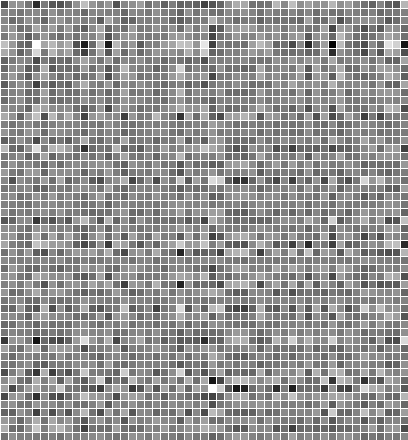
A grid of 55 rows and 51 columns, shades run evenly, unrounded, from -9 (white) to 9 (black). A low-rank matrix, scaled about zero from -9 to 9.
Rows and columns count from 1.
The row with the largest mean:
49
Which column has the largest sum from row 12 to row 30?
11
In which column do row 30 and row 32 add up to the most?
23
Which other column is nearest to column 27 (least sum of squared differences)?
46
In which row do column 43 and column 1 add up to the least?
6
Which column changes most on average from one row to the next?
5
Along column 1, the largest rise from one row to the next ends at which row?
50
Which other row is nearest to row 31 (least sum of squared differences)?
14
